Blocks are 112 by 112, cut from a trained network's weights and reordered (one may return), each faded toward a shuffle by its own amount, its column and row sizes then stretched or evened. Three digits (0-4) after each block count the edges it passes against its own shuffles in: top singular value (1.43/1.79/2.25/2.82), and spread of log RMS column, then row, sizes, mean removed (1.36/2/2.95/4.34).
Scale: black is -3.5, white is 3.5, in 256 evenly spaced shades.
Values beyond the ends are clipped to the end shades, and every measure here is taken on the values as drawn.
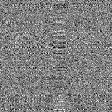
3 0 2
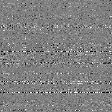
2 1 3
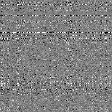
3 2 3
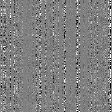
3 4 0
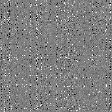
0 3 2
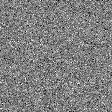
0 0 0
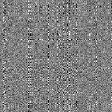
4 3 2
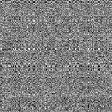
4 2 2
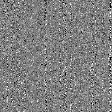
0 3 0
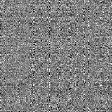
3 3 0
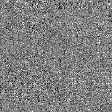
1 1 2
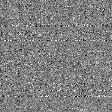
0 1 3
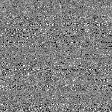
1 0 3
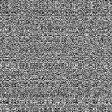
4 1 2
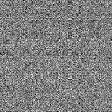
3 2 0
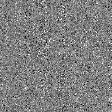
0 2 1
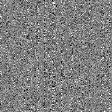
1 3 0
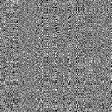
3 3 0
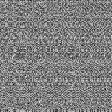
4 0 1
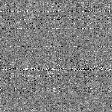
1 1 3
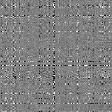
3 3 3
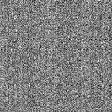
2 0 1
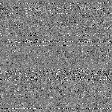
0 1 3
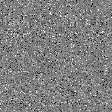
1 1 1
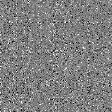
1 2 1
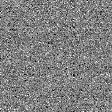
1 1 1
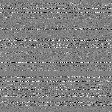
1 0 4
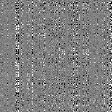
3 4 2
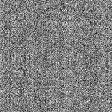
2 0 0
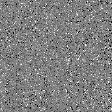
0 2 1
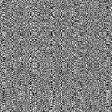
4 3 0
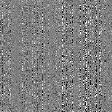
1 4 1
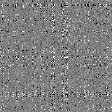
2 3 2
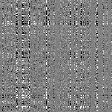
4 4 2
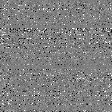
0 1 3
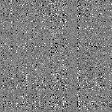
0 3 3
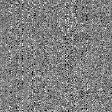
2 3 0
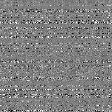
1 2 4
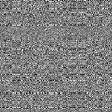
4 0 3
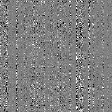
1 4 2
